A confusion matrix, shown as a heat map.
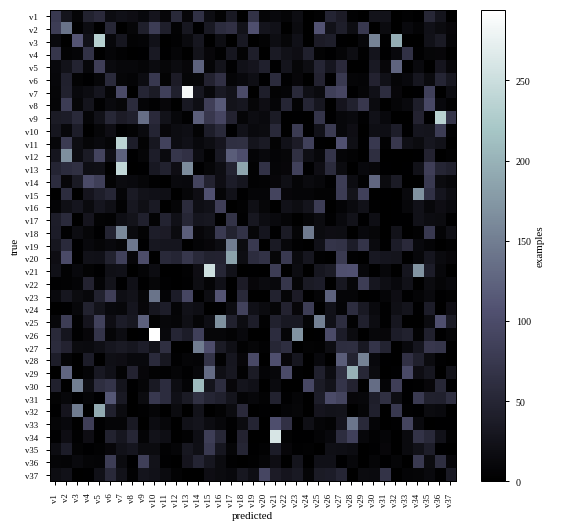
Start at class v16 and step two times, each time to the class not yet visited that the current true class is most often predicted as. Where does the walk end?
v9
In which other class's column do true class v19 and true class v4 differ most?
v8
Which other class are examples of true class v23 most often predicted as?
v10
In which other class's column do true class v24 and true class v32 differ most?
v5
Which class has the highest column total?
v27
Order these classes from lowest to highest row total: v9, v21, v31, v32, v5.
v32, v5, v21, v31, v9
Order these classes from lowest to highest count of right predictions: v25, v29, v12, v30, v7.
v29, v12, v7, v30, v25
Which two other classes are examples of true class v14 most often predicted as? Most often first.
v30, v4
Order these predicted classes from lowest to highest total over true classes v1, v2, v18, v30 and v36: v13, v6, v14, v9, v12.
v12, v9, v13, v6, v14
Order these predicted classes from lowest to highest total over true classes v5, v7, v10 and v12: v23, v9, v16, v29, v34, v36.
v29, v34, v9, v36, v16, v23
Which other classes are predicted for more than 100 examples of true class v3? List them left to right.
v5, v30, v32
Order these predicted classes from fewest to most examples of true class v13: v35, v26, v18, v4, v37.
v4, v37, v26, v35, v18
